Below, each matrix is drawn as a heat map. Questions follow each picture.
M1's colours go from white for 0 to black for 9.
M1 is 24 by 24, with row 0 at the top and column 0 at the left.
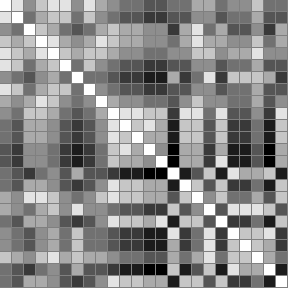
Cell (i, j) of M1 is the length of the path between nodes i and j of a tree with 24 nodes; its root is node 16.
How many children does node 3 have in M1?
2
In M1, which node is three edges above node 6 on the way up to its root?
4
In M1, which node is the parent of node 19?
17
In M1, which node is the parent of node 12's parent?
9
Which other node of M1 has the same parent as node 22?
14
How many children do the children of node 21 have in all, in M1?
3
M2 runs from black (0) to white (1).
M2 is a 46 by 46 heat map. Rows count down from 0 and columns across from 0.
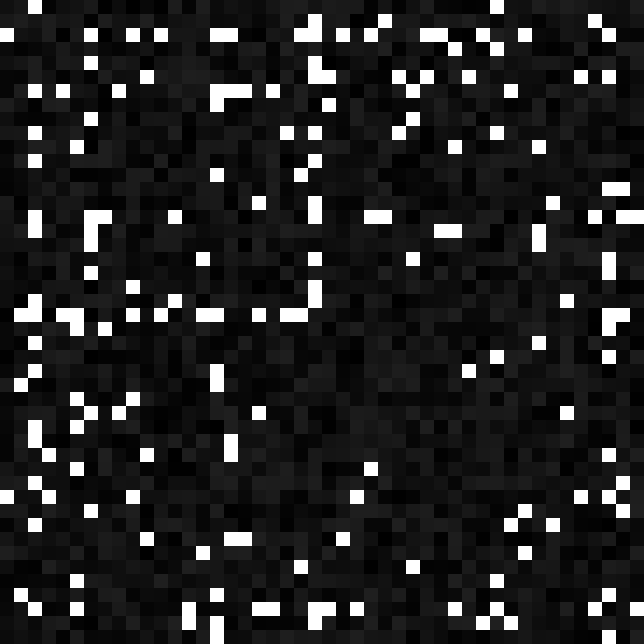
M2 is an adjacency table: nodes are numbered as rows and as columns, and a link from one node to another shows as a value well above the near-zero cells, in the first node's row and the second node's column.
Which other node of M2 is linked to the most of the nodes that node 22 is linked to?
node 2
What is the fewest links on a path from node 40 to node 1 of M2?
3
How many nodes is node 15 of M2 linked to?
10
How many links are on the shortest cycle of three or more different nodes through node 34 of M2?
4
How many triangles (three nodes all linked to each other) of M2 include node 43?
5
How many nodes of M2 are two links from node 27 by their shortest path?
9
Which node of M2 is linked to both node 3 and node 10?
node 32
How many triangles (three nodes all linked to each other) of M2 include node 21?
1
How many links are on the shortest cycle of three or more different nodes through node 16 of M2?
3
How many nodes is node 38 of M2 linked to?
4
